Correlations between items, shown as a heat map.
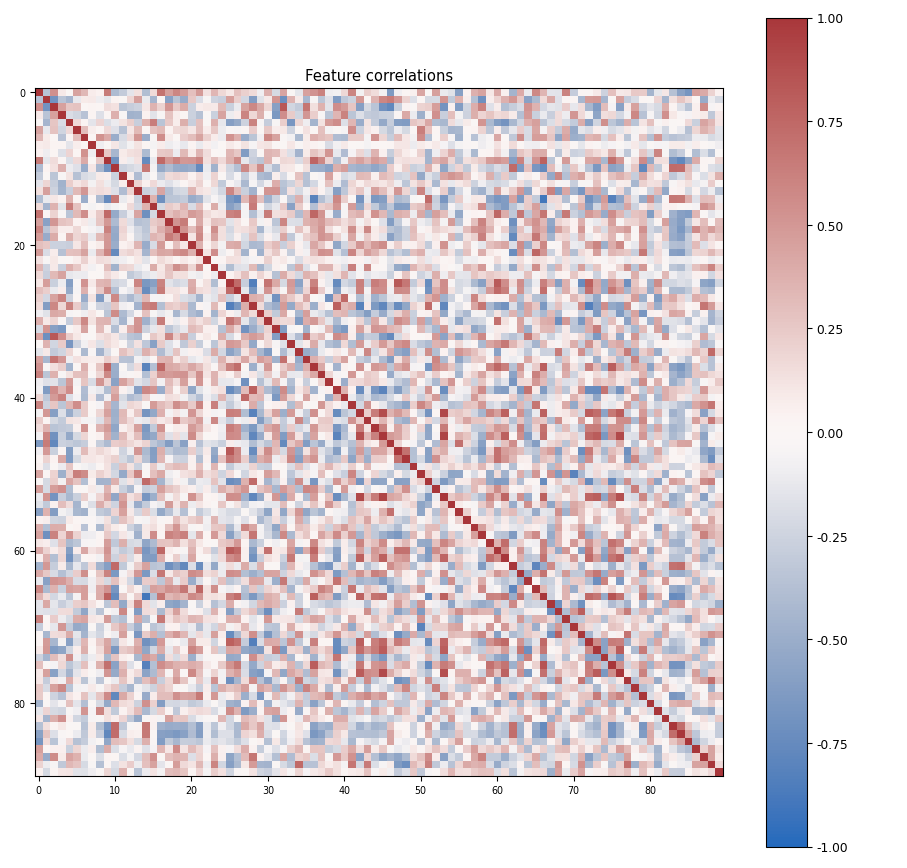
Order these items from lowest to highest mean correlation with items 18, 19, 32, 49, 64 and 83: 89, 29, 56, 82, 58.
56, 29, 89, 82, 58
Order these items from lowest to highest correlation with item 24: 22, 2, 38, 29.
38, 22, 29, 2
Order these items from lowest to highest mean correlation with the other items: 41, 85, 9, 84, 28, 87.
84, 85, 28, 87, 41, 9
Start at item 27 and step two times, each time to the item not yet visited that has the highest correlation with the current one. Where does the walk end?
3
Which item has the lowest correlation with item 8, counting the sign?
27
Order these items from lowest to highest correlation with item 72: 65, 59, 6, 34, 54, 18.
34, 65, 18, 54, 6, 59
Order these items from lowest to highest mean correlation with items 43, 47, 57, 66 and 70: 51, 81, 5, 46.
51, 5, 81, 46
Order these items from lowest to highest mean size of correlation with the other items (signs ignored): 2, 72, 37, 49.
49, 37, 2, 72
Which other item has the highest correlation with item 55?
46
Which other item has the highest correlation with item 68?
71
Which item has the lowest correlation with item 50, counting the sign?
70
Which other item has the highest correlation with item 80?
14
